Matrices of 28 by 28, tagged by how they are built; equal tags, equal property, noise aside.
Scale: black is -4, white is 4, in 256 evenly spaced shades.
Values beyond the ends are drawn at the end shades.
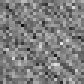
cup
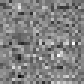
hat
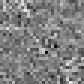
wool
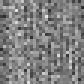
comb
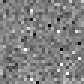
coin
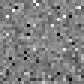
coin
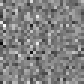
hat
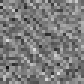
cup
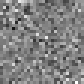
wool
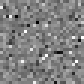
coin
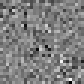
wool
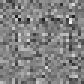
hat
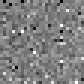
coin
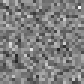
cup
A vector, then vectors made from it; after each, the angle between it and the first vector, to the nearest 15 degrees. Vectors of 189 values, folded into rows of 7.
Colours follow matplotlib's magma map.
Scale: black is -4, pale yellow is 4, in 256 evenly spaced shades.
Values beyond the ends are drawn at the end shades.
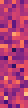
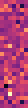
90 degrees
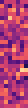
105 degrees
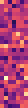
30 degrees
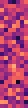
120 degrees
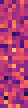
165 degrees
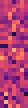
135 degrees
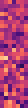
135 degrees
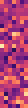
30 degrees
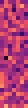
90 degrees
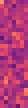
30 degrees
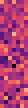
45 degrees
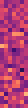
45 degrees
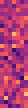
30 degrees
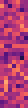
75 degrees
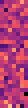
135 degrees
